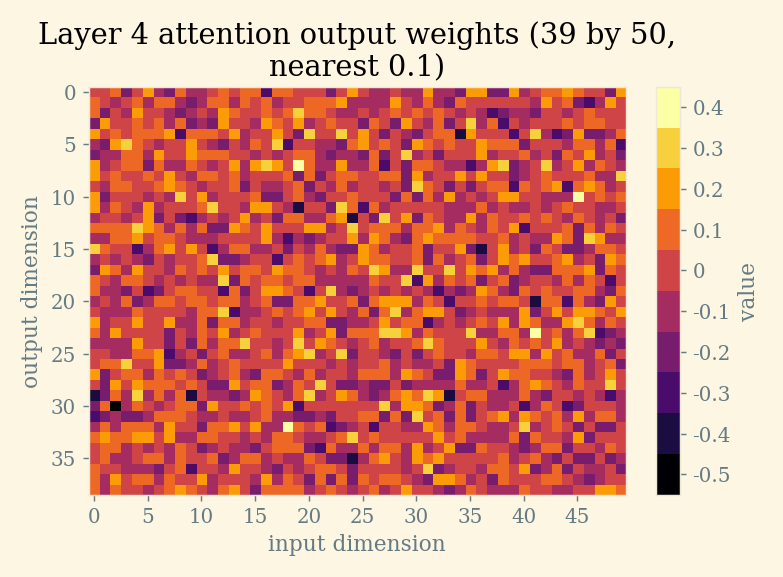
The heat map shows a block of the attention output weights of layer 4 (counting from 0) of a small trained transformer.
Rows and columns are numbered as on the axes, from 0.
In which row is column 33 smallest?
29
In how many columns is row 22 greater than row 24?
16
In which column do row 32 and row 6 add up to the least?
22
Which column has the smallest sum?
33
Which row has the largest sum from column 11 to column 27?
17
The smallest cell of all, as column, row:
2, 30
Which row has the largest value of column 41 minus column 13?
23
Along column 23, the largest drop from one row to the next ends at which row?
5
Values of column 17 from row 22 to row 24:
-0.1 0 -0.1
